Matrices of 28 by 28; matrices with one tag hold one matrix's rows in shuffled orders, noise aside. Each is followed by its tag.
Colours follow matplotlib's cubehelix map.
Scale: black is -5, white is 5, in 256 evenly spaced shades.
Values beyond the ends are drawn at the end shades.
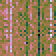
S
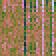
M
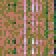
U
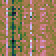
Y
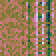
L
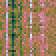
Y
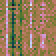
Y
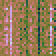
S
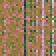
M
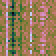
Y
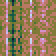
Y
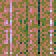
S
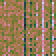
M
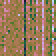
M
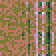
L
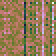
M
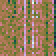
U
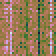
S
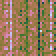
S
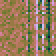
L
